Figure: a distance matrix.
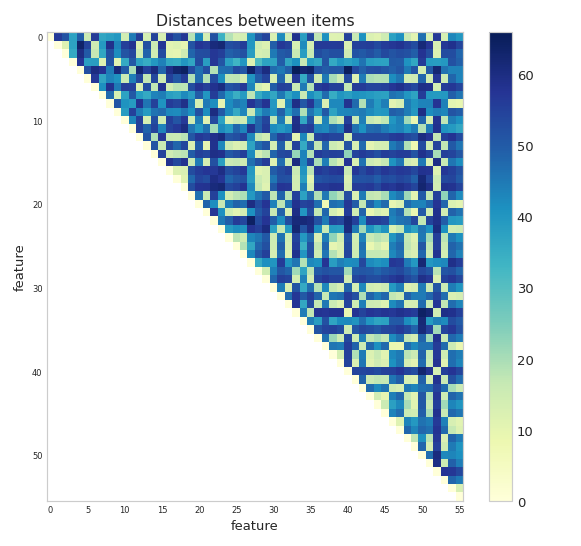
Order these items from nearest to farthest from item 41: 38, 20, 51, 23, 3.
51, 38, 3, 23, 20
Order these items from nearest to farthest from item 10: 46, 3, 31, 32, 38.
32, 38, 3, 46, 31
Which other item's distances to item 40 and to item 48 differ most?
33
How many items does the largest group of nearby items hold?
23
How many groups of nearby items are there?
5
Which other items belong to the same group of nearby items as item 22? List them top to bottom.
4, 11, 50
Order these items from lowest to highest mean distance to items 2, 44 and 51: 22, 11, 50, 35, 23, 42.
35, 23, 42, 11, 50, 22
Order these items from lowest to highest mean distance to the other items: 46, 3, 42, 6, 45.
45, 3, 46, 42, 6
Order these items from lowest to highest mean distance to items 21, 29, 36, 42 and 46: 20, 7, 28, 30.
30, 20, 7, 28
